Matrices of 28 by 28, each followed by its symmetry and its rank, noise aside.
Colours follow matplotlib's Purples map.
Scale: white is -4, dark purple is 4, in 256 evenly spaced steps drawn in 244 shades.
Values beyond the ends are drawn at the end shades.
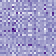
no symmetry, rank four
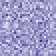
no symmetry, rank six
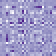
symmetric, rank three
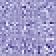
antisymmetric, rank six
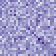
symmetric, rank six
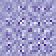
symmetric, rank three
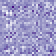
no symmetry, rank six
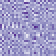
antisymmetric, rank four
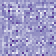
antisymmetric, rank six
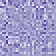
antisymmetric, rank four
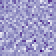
no symmetry, rank six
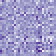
antisymmetric, rank four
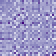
symmetric, rank three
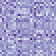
no symmetry, rank four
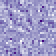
antisymmetric, rank six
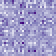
no symmetry, rank four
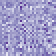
no symmetry, rank six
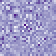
symmetric, rank six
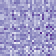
antisymmetric, rank six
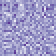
no symmetry, rank six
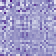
antisymmetric, rank four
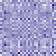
no symmetry, rank three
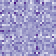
antisymmetric, rank six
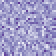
no symmetry, rank six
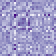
symmetric, rank four
